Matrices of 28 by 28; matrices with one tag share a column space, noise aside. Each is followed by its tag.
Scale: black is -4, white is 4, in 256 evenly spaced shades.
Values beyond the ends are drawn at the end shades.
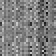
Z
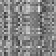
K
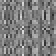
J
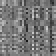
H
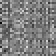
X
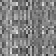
J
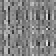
J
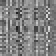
H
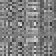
Z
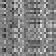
X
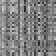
K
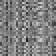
Z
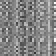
Z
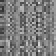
K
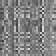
H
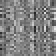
H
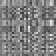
H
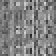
J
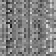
X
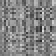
H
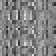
J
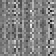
X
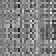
X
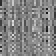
H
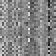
Z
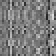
J
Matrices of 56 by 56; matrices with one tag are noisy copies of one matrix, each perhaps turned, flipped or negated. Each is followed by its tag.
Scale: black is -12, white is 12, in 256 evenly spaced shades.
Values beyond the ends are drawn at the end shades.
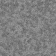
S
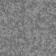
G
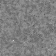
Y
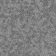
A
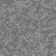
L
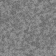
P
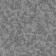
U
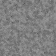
G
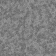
G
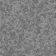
P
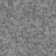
A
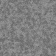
A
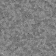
U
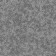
Y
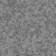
A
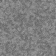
Y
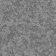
G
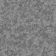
G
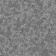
A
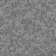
U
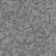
P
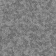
G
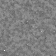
U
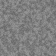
U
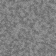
S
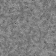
A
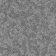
L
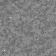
U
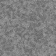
Y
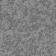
G
